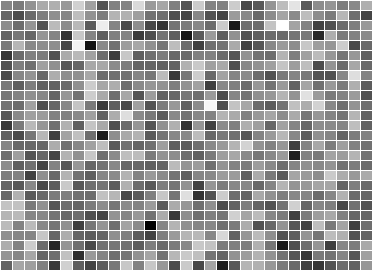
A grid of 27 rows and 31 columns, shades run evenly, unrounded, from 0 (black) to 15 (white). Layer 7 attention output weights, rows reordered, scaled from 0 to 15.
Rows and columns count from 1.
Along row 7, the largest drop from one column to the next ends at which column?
27
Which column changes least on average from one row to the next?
31
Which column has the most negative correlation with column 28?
3
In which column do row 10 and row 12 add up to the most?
11
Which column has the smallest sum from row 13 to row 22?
5
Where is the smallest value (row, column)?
23, 13
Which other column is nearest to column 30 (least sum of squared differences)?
8
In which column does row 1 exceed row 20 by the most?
17
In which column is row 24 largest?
19
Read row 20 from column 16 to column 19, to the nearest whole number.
13 3 5 12
